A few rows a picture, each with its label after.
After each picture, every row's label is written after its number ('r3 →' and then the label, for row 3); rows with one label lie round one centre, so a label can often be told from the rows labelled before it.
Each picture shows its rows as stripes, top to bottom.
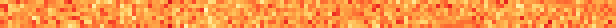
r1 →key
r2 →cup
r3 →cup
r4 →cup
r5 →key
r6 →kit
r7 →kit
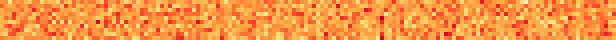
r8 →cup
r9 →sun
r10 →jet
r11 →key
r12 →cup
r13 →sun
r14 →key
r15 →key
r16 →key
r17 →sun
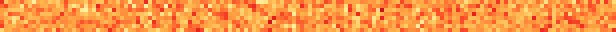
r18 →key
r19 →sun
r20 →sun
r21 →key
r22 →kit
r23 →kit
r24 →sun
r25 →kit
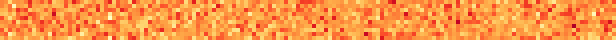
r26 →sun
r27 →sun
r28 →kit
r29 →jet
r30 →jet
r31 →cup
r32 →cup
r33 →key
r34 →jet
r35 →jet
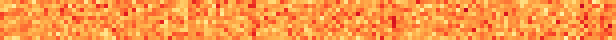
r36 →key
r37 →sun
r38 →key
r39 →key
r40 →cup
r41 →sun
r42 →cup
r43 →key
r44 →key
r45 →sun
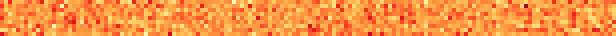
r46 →cup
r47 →sun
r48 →jet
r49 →jet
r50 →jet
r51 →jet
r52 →cup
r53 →sun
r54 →cup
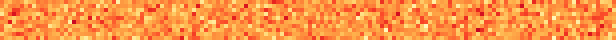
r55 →kit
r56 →key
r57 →cup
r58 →key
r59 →sun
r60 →sun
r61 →cup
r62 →kit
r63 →key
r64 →sun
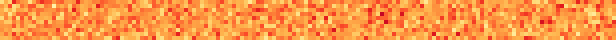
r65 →cup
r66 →sun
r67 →jet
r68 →jet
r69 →jet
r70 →jet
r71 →key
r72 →kit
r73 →cup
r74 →key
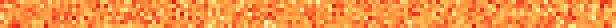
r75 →key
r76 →jet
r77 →jet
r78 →kit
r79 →jet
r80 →key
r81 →key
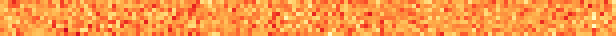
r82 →key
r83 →key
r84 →sun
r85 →jet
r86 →jet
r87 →kit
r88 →jet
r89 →sun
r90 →kit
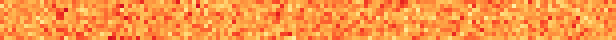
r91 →jet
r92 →jet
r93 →sun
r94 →kit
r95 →kit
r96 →jet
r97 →cup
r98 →cup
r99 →key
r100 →kit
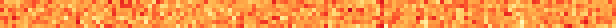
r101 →kit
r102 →kit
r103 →key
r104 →key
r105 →cup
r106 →cup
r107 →kit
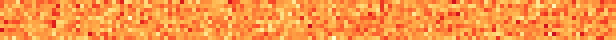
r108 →cup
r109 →sun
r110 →jet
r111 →jet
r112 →cup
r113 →key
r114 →jet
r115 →key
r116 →cup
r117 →sun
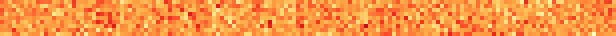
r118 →cup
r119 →sun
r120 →cup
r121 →sun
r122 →sun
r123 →sun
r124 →kit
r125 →key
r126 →jet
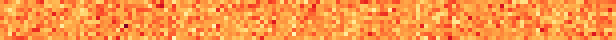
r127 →cup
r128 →sun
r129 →sun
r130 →jet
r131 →sun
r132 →kit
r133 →sun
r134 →jet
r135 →sun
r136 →cup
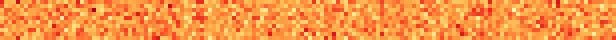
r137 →sun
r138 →kit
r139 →key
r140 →cup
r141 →jet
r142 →key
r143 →jet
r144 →kit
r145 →kit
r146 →key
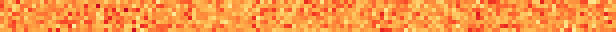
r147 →jet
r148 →sun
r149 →kit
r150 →cup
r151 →kit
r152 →cup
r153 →key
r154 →cup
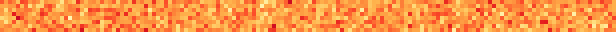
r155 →key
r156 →key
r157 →sun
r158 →key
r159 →sun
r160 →jet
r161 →kit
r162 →kit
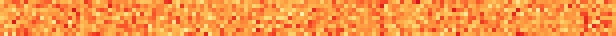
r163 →cup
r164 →kit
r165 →sun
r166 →cup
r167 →jet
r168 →cup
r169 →sun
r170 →jet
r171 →sun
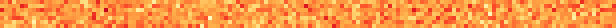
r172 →sun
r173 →kit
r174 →cup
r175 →kit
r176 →key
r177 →sun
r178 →kit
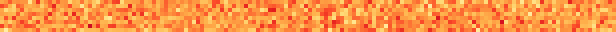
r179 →cup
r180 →jet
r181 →kit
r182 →sun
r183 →key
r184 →jet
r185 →kit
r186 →jet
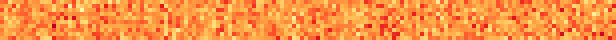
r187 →jet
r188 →sun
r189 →sun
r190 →jet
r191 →sun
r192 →sun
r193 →jet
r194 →kit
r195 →sun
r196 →cup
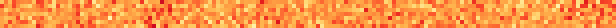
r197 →cup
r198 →cup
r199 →kit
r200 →cup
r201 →jet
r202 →key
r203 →cup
